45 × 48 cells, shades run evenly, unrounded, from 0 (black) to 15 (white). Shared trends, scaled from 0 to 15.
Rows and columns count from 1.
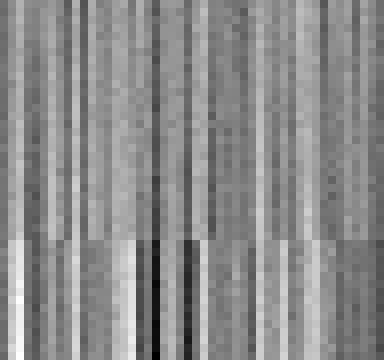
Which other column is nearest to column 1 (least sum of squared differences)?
11
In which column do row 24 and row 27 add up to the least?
20
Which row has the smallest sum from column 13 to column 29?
35
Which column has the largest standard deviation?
17
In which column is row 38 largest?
3
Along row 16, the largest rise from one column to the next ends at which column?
10
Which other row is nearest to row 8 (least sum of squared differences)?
9
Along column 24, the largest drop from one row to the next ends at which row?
31
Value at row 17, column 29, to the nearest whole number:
6
